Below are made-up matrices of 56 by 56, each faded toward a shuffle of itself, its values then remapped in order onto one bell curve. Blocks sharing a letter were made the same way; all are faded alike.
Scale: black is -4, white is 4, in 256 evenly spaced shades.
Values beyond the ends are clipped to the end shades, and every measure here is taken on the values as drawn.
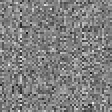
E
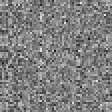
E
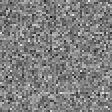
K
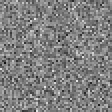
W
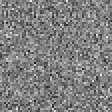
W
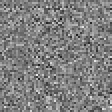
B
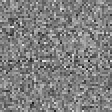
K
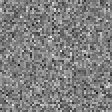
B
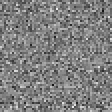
K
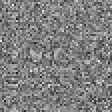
B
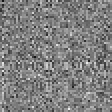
E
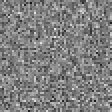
B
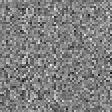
E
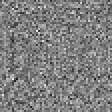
B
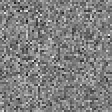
B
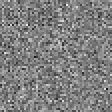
B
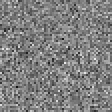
W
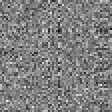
E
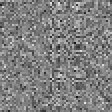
E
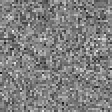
W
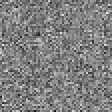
B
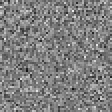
W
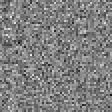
B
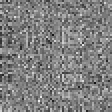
E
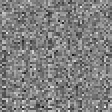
E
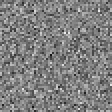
B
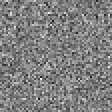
K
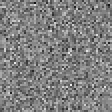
B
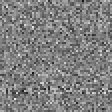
K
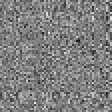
E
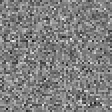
K
